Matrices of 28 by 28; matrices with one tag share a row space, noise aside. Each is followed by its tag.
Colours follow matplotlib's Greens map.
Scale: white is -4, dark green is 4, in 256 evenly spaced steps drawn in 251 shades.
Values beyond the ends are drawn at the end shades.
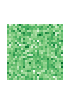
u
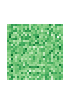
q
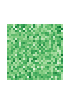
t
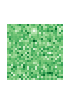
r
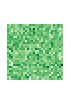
q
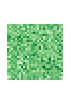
r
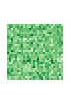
q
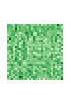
t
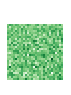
q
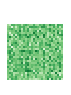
q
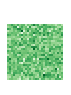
r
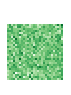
t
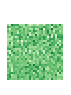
q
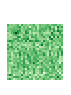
q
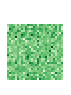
u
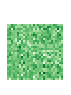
r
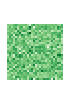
t
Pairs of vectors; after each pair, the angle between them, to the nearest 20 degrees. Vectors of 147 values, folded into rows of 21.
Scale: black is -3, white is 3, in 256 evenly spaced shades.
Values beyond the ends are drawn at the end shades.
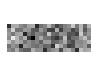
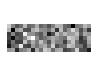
140 degrees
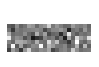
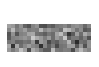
140 degrees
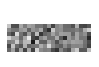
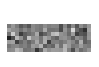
100 degrees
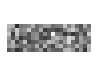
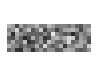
40 degrees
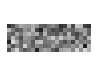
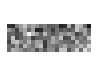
40 degrees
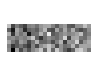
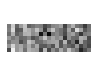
140 degrees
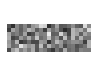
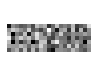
60 degrees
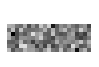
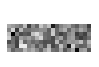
20 degrees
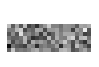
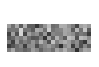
40 degrees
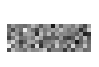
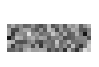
60 degrees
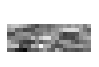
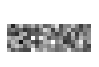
80 degrees
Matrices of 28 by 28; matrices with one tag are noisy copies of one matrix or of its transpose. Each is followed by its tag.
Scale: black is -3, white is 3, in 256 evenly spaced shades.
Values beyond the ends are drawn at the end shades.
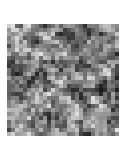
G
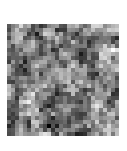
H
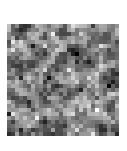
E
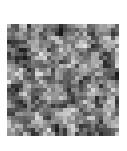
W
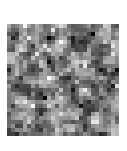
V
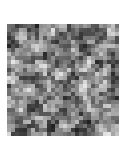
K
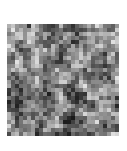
G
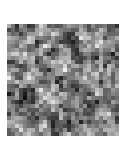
V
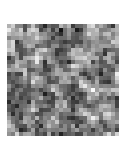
G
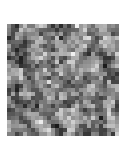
W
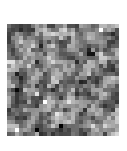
K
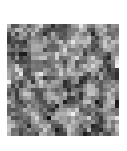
W
